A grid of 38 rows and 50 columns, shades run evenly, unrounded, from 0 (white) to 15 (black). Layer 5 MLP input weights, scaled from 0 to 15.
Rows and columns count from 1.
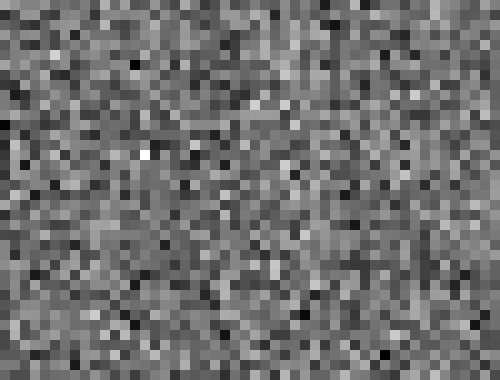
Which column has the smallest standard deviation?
50
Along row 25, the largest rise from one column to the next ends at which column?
17
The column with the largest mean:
1
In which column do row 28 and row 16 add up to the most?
4
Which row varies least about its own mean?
31
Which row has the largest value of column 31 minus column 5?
32
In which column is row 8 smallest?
29
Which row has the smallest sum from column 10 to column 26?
36
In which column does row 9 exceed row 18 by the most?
41
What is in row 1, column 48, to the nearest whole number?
10
